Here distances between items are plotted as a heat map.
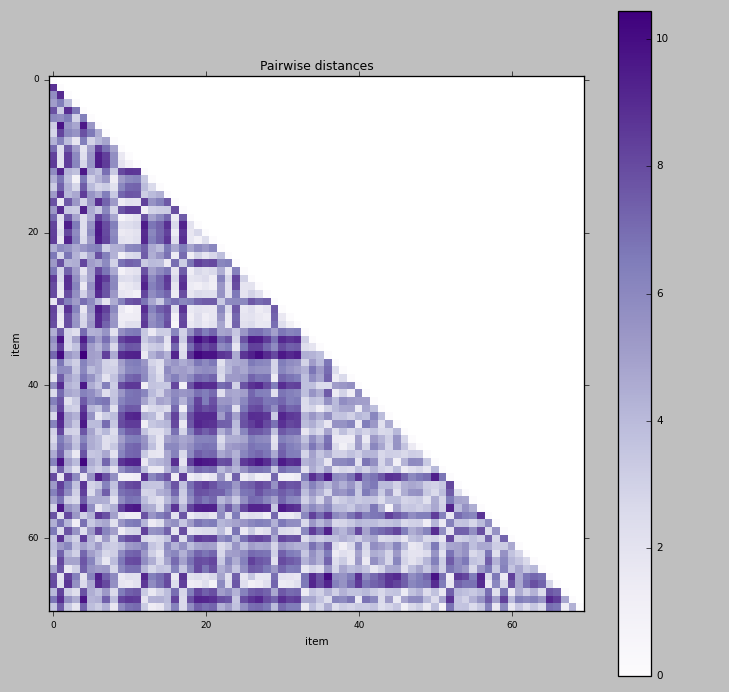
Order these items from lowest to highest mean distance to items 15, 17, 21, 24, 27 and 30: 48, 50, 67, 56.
67, 48, 50, 56
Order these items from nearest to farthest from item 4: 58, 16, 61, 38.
16, 61, 38, 58
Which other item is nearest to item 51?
69
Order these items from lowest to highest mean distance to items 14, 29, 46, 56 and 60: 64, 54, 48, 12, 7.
48, 7, 64, 12, 54
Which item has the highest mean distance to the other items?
36
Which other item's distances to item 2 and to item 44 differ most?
56
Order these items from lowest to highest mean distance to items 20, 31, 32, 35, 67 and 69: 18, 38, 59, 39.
18, 59, 38, 39
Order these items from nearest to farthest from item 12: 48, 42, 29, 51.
51, 42, 48, 29
